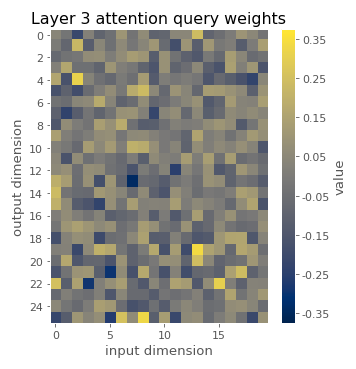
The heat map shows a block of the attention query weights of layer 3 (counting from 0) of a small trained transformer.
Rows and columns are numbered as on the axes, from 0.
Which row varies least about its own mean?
9
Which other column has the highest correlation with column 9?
14
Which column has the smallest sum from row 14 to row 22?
10
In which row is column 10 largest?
25
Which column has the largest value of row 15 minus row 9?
11
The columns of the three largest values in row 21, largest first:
17, 8, 16
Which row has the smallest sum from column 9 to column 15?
21
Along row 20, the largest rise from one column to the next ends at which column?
13
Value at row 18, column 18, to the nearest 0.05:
-0.15
